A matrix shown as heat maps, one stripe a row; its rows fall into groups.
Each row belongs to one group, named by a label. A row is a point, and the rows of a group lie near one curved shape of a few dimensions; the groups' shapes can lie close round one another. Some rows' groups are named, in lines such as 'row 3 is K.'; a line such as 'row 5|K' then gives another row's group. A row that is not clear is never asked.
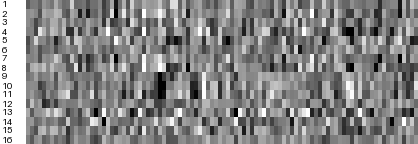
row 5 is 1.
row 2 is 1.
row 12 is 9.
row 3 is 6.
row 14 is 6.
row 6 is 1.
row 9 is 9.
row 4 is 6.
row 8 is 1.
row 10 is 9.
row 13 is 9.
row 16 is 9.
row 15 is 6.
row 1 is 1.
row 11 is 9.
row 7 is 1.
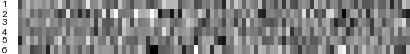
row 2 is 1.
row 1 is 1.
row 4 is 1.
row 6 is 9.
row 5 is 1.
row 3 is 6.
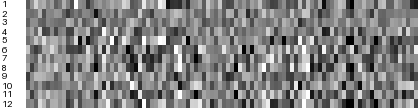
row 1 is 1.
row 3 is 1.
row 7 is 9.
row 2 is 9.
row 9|1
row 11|9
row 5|1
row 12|6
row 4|9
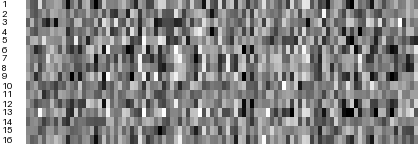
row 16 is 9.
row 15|9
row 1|9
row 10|1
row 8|9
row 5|1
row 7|9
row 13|6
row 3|9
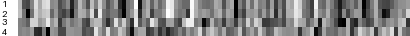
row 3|6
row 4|9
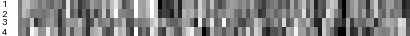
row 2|1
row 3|9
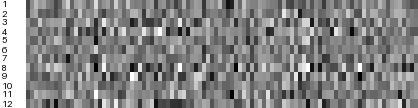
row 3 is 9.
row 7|9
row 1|1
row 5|9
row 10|1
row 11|1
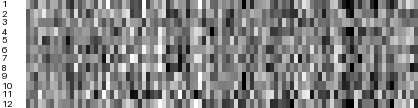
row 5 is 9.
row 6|1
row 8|1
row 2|1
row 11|9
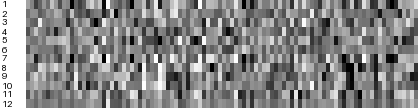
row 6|1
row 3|9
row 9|1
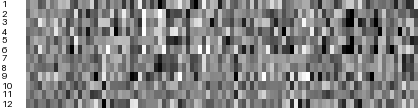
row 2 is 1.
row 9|9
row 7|9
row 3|6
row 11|9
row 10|6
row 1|9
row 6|6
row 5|1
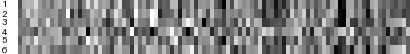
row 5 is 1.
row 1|1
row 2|1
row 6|6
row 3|6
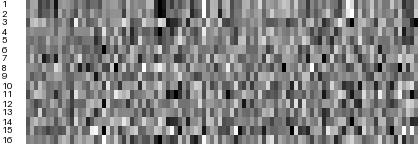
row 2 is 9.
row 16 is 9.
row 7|9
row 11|1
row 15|6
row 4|9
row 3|1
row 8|1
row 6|1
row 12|6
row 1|9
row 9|9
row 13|9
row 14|1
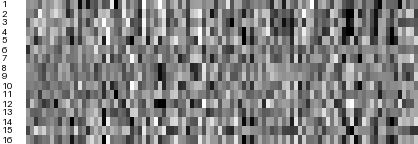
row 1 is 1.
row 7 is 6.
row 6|1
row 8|9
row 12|9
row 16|6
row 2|6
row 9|9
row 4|6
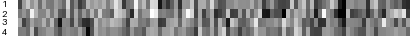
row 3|9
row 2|6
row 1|1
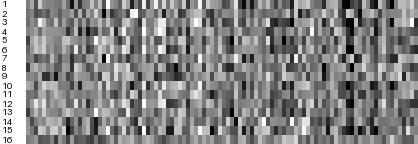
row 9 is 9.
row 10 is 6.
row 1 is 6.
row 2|6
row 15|6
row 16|9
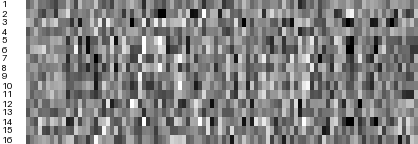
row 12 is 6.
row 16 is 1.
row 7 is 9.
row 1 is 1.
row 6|1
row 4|1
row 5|1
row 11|9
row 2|9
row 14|6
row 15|9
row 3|6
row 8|1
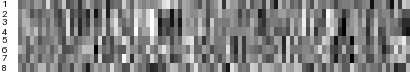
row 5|6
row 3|1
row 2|1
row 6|6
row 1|1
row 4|1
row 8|9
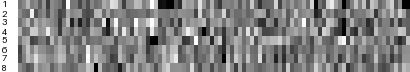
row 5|9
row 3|1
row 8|6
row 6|1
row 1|1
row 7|1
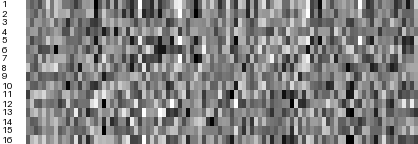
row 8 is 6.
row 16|1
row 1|9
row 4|1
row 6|9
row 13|1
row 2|9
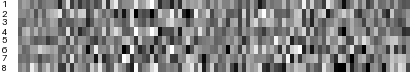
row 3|9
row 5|1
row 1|1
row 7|6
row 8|6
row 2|9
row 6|9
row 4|1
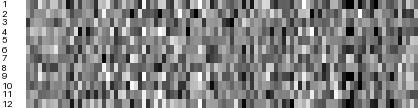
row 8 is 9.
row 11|1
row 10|6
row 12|6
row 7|6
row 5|1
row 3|1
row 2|9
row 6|6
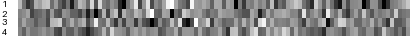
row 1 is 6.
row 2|1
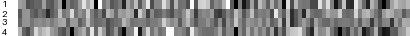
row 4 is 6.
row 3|1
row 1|6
